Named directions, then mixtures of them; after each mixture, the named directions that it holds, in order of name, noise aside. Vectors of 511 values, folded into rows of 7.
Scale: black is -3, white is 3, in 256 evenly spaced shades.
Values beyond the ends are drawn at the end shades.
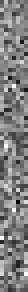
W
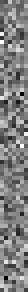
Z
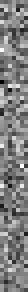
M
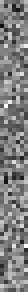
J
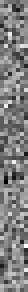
J.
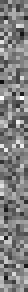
M, Z.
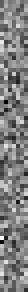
W, Z.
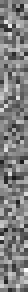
J, W, Z.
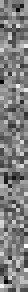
J, M, Z.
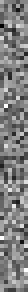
J, W.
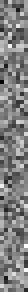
J, M, Z.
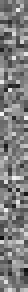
J, M, W.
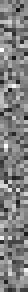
J, M, W.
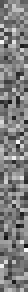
J, Z.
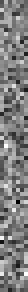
W.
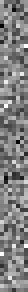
J.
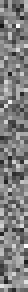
J, Z.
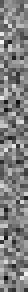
W, Z.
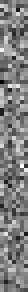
M.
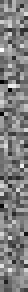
M, W.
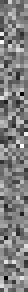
Z.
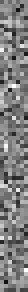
J, M, W.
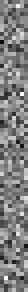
Z.
